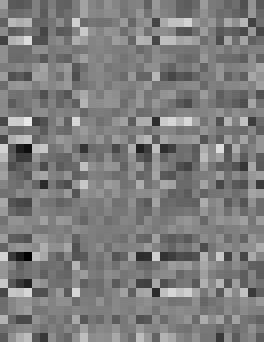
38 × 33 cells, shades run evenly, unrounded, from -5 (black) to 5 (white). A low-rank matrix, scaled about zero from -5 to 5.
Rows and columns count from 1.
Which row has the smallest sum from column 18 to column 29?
29
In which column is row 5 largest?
4
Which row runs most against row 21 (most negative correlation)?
25
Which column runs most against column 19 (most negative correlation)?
1
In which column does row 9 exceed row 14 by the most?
20
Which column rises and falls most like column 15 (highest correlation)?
18
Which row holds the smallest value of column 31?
19
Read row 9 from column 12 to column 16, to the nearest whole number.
0 0 0 0 -1
